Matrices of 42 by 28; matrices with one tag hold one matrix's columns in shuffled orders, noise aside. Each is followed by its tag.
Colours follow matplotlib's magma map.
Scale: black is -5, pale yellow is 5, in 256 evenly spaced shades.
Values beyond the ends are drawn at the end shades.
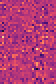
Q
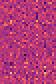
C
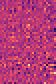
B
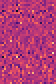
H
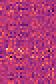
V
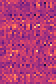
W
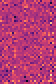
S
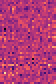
B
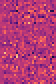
H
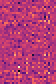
C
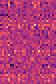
W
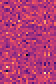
C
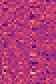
C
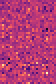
B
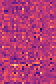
B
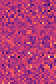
H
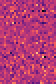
H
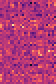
W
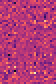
C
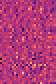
B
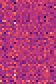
S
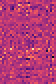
V
